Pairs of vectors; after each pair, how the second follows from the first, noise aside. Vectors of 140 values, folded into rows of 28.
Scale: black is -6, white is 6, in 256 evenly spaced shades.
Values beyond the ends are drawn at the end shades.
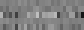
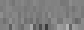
wrapped around, partly zeroed.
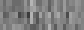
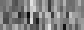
scaled up.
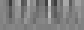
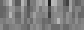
negated.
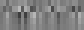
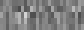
negated.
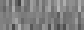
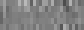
reversed, negated, partly zeroed.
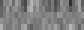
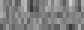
negated.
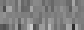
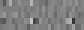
wrapped around, partly zeroed.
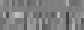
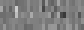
reversed, negated, partly zeroed.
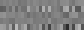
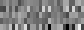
scaled up.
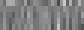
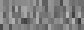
wrapped around, negated.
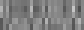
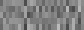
wrapped around, negated.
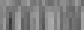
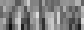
scaled up.
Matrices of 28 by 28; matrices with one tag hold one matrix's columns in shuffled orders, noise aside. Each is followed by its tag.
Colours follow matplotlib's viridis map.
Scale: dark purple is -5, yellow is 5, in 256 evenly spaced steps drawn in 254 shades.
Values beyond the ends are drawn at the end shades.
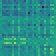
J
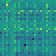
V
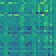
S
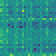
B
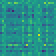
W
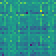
S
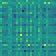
W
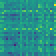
V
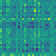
B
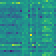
W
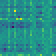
B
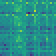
S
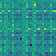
V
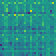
S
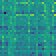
S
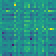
V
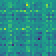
V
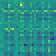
V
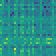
J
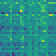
S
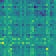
J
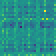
B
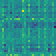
B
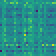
W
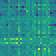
J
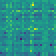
V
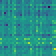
J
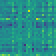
B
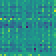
B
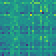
S
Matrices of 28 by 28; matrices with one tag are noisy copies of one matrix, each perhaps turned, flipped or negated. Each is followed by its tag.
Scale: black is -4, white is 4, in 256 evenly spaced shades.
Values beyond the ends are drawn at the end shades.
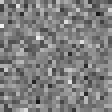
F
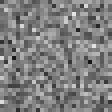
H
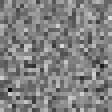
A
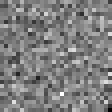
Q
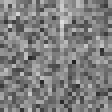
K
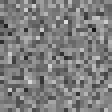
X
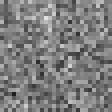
K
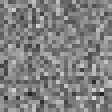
A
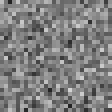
F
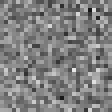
A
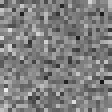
Q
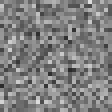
F
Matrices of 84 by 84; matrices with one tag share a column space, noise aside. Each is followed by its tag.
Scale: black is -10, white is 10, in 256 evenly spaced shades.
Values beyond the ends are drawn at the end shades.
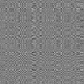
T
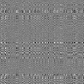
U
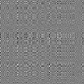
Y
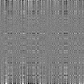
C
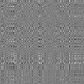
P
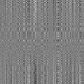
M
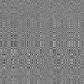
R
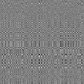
R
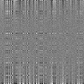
C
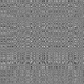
P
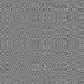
T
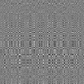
R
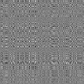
P
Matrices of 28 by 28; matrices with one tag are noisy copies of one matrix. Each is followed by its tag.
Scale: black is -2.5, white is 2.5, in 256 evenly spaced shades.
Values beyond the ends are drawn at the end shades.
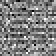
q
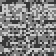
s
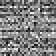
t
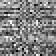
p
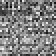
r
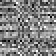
t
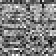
s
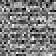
q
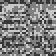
s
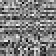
p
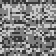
s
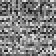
r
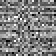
t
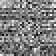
p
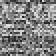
s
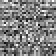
p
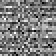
t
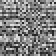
p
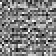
q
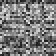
s
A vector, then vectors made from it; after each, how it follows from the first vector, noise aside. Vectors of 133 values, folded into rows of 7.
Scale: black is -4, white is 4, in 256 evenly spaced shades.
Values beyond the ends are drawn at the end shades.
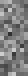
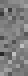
negated, partly zeroed.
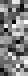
reversed, scaled up.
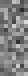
reversed.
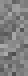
wrapped around, negated, shrunk.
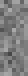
wrapped around, negated, shrunk.
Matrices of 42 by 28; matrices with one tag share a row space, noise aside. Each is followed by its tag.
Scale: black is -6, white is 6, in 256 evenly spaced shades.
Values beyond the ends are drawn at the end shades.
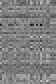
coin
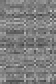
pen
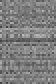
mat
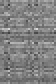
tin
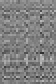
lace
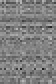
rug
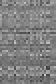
coin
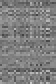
coin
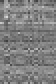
tin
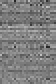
coin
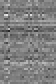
tin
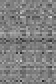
rug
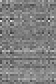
mat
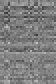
tin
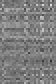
lace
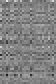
mat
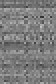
lace
